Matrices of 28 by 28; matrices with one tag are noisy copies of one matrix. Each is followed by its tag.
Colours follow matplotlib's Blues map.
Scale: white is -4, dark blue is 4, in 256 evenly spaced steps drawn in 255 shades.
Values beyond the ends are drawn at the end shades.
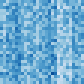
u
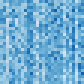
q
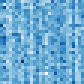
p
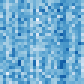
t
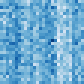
u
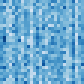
p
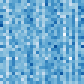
q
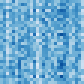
t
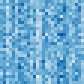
t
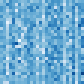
q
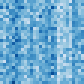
u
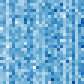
q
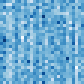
p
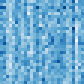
p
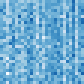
q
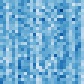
t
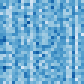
p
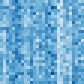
u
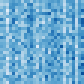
q
